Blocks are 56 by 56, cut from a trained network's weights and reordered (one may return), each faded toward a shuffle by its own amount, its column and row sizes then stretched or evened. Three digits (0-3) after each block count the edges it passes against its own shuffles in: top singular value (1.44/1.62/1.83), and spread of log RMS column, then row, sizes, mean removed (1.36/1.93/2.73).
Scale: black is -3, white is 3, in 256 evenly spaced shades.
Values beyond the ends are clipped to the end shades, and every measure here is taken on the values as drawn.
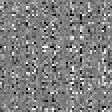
0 3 2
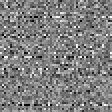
3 0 3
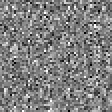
2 2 0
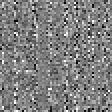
0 3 1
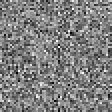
2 0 0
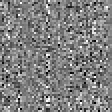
0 3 0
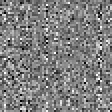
2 3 0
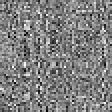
3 2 0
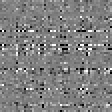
2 2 3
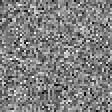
1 0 0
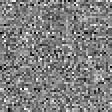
1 0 2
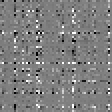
3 3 3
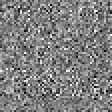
3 1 2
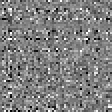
2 2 3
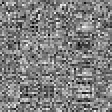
3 1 1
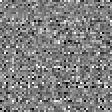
1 1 3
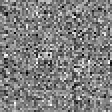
2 2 1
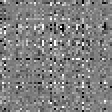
2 3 3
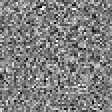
2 1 1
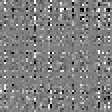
2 3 3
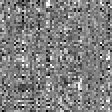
3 3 1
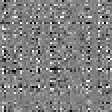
2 3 3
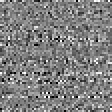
2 0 3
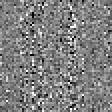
0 3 0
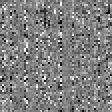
0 3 1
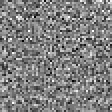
3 0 2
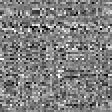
3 0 3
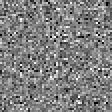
0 1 2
